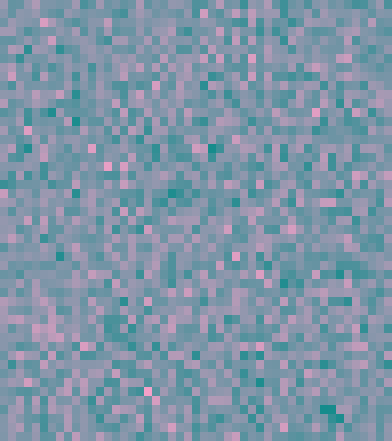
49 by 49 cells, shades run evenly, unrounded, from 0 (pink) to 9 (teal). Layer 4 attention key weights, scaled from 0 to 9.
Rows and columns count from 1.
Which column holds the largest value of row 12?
43
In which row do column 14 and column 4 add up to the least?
19
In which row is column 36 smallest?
48
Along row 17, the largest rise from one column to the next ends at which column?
27
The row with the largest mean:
22
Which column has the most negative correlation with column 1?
40
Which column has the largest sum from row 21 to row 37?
18
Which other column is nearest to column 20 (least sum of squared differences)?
3
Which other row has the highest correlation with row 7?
5
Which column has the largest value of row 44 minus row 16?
30
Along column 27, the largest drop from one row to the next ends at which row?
10
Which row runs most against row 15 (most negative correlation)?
13
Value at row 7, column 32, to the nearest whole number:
1
